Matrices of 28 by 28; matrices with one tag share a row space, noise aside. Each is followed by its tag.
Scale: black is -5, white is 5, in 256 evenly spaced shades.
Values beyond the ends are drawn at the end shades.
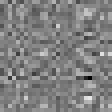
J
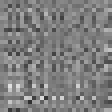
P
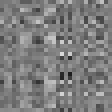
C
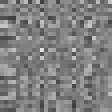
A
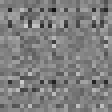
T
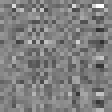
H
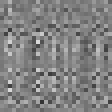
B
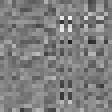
C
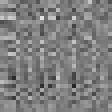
A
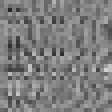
P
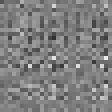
T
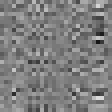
H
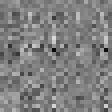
T
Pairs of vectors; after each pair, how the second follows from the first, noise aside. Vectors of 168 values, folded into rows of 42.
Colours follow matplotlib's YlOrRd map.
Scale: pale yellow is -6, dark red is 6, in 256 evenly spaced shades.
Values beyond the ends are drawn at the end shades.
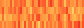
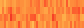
reversed, negated, shrunk.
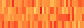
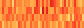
negated.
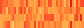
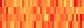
sign-scrambled.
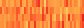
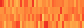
reversed, partly zeroed.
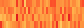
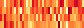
reversed, negated, scaled up.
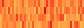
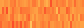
wrapped around, negated, shrunk.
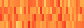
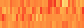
reversed, partly zeroed.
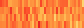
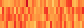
wrapped around, negated.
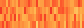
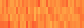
wrapped around, negated, shrunk.
